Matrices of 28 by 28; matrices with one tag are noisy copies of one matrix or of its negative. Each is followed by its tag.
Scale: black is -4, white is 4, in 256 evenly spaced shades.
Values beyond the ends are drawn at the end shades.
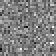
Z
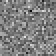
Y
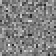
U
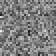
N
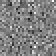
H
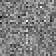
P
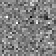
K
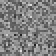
U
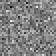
P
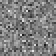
U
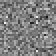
K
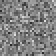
P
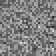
Z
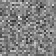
P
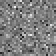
U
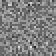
H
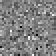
N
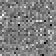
P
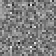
H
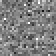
Y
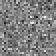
K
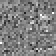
K
